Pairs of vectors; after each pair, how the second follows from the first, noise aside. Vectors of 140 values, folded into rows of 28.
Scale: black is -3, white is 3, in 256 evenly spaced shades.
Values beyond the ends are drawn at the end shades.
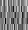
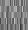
reversed, negated, shrunk.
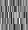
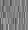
wrapped around, shrunk.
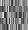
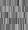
wrapped around, negated, shrunk.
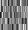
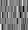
wrapped around, negated, partly zeroed.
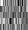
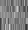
reversed, negated, shrunk.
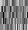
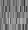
wrapped around, shrunk.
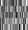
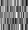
negated.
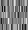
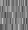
wrapped around, shrunk.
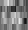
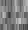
wrapped around, shrunk.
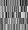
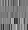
wrapped around, negated, partly zeroed.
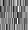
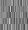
reversed, shrunk.
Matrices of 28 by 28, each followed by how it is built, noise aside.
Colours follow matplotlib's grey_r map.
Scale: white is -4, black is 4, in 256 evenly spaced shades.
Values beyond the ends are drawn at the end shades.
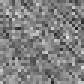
Toeplitz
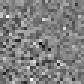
lower triangular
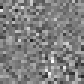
block diagonal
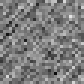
Hankel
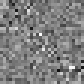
block diagonal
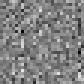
uneven columns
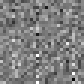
uneven columns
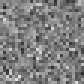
noise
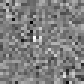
block diagonal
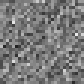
Hankel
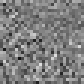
lower triangular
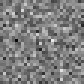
noise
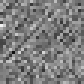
Hankel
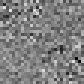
block diagonal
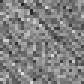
Toeplitz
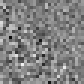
lower triangular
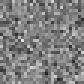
noise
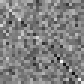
diagonal
